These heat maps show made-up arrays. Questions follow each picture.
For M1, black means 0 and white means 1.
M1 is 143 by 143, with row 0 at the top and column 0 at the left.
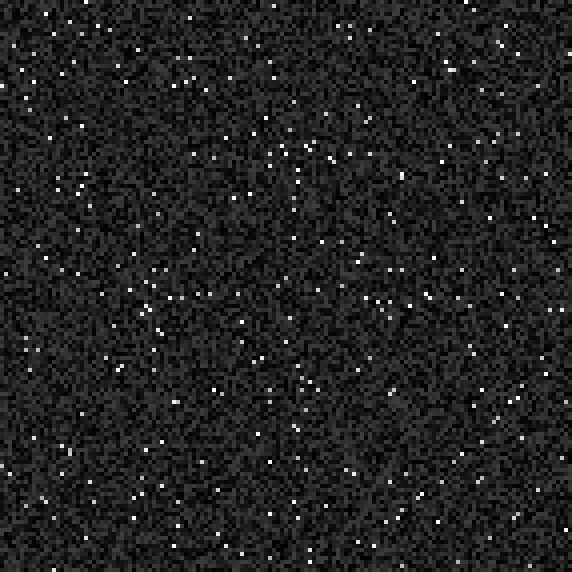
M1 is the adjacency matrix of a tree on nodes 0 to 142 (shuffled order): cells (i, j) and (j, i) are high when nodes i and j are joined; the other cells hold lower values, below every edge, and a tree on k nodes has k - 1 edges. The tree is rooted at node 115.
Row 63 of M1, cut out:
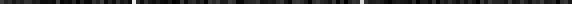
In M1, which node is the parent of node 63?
33
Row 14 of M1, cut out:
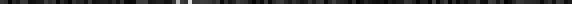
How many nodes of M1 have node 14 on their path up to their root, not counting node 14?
2
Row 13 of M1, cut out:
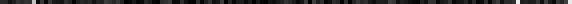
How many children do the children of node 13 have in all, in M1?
2
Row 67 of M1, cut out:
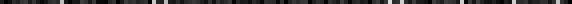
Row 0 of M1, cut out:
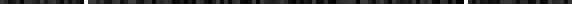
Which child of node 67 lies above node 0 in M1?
100
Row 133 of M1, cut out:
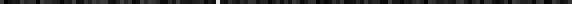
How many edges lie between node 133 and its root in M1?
8
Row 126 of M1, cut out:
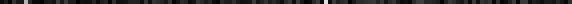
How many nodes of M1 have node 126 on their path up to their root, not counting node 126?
2
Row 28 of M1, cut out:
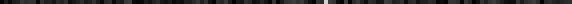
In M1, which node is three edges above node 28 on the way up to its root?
6
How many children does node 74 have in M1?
5
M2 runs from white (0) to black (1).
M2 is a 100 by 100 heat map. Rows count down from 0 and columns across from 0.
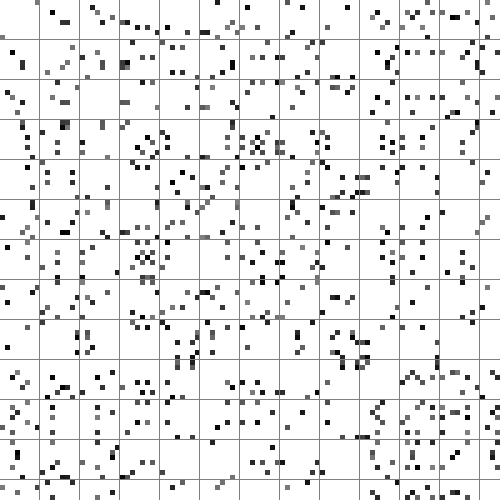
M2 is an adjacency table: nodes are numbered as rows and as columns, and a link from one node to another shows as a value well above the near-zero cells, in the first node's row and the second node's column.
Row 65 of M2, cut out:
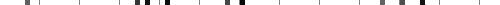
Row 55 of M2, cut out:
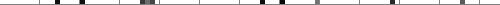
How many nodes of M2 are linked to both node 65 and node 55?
1
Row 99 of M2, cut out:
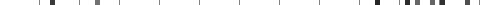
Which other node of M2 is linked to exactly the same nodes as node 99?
node 2
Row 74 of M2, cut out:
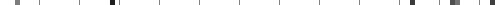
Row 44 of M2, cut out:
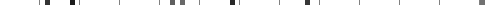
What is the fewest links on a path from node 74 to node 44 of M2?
6
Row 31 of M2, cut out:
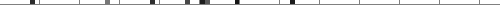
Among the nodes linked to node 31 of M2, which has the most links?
node 30
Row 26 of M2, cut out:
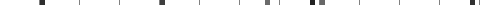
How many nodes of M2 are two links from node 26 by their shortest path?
1
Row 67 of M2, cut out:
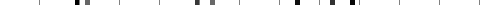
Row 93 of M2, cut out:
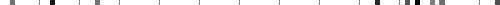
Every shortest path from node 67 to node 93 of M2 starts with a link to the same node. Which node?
node 42
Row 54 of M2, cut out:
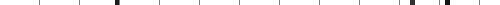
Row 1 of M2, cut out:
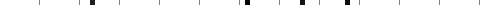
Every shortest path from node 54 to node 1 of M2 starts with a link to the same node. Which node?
node 82
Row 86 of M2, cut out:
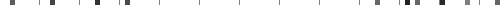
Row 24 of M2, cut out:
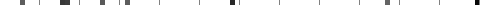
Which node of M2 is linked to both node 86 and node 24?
node 25
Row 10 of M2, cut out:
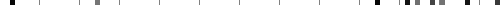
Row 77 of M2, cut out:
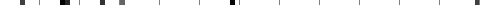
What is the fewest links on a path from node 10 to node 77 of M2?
4
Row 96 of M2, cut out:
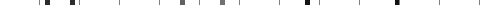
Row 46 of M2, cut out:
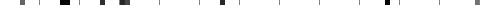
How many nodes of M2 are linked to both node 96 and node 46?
1
